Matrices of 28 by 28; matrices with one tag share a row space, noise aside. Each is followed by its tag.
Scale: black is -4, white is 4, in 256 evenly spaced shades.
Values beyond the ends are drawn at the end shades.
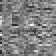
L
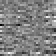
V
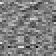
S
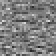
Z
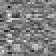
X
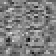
X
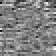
V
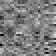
V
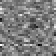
S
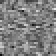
S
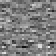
Z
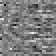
L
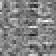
L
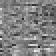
L
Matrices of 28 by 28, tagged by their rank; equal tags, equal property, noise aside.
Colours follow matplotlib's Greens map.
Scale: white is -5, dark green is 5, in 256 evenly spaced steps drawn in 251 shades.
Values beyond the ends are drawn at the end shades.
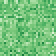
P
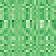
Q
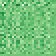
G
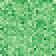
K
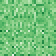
P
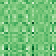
Q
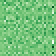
G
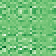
Q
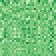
P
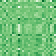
Q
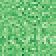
K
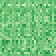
P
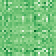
P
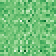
G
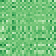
Q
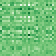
Q
